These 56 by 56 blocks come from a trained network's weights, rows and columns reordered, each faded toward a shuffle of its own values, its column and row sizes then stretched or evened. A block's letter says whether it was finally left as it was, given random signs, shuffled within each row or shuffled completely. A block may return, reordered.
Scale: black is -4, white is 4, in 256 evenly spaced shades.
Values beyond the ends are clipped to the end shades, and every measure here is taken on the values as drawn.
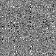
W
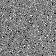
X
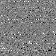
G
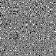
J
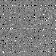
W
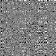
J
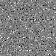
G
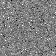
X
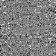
W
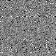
W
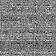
J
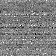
G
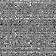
J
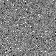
X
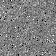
X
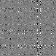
W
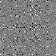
J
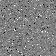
X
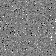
X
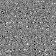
G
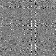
J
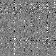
W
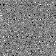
G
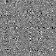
W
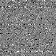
G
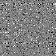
W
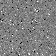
X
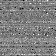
G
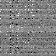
J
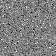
X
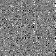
W
